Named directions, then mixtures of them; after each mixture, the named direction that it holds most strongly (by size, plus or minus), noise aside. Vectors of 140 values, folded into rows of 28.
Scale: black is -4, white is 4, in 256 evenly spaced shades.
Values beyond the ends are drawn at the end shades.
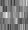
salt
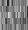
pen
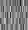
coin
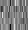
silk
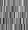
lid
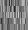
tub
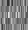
pen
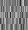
coin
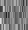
salt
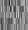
tub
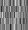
silk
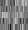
salt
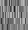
tub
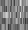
salt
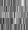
lid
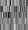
silk
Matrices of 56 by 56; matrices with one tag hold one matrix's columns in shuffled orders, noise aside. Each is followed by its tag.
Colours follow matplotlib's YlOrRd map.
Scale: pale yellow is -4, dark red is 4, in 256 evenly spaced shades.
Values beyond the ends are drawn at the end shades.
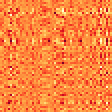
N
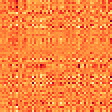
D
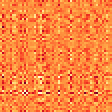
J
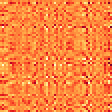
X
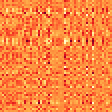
N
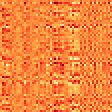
X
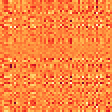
D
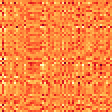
X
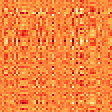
N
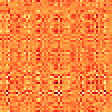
J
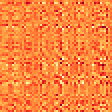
X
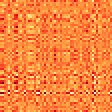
J
